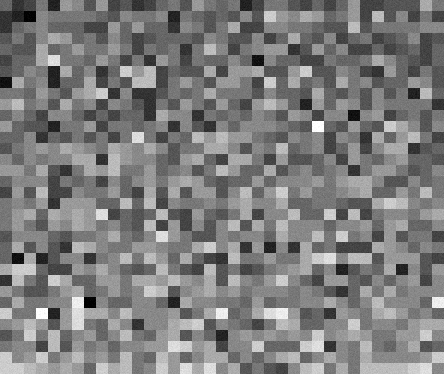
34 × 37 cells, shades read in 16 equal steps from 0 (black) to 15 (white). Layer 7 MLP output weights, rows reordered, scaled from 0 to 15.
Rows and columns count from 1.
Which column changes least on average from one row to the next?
7
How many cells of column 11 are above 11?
1
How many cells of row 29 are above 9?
13
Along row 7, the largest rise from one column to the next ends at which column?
6
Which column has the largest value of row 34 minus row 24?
2
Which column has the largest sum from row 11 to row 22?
24
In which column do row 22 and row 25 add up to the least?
34
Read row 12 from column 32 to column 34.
5 12 10
